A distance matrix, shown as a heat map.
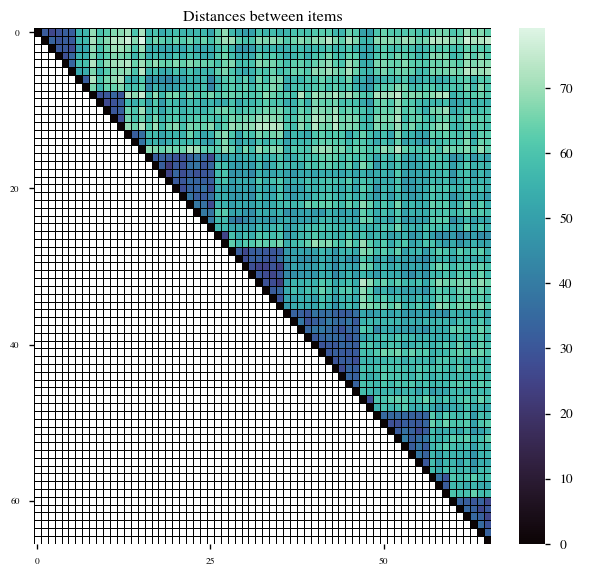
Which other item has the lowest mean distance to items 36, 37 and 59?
39
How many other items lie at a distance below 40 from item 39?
10
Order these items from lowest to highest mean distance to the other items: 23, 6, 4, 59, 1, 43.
23, 43, 6, 59, 4, 1
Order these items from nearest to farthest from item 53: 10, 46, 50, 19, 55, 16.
50, 55, 19, 16, 46, 10
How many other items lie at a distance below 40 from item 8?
4
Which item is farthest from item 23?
15
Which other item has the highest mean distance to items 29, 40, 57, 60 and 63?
1
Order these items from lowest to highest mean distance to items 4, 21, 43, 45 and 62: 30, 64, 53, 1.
30, 64, 53, 1
